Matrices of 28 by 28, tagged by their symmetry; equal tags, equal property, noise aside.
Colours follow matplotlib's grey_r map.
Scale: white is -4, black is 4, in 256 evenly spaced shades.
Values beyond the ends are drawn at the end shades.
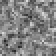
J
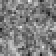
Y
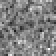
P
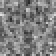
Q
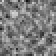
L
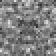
Q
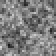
J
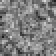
J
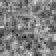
Y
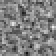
Y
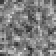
L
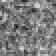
P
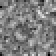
J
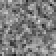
J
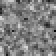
Y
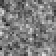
P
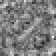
L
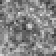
J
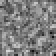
L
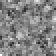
J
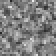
Y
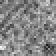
L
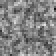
P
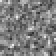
P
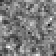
J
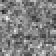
P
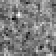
Y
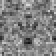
Q
